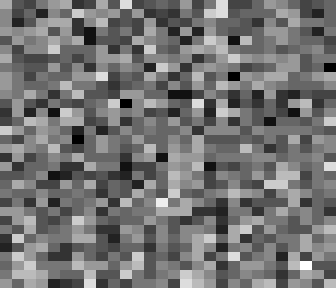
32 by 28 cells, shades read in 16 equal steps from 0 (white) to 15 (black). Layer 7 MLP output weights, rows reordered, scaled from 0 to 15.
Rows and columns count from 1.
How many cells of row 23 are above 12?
1
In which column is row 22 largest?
9
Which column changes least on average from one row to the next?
27
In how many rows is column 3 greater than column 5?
15
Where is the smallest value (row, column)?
30, 26
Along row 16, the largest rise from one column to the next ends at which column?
7
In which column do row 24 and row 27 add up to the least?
2
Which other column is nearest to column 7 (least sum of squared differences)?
12
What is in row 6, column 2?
11
